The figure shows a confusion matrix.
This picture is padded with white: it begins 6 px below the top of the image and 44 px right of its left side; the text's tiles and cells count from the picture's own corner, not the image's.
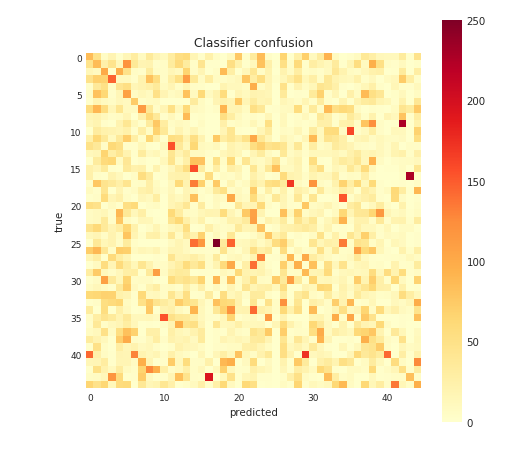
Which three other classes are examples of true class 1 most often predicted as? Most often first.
5, 38, 23
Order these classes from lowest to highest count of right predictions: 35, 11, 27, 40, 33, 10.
10, 11, 33, 27, 35, 40
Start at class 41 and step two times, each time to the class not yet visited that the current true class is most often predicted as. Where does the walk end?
34
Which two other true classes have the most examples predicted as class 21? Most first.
3, 44
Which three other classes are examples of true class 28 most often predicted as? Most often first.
22, 19, 30
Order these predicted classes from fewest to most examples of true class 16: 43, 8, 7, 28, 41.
41, 28, 8, 7, 43
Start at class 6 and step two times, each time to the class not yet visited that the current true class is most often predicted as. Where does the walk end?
29
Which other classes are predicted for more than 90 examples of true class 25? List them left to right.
14, 15, 17, 19, 34
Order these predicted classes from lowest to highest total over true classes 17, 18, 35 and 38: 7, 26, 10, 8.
7, 8, 26, 10
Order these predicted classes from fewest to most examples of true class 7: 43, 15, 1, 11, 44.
15, 43, 11, 44, 1
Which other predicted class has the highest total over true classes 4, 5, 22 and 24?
37
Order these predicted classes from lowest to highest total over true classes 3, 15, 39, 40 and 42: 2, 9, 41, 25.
41, 25, 2, 9
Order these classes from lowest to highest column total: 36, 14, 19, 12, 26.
36, 12, 14, 19, 26
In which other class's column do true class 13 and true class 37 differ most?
31
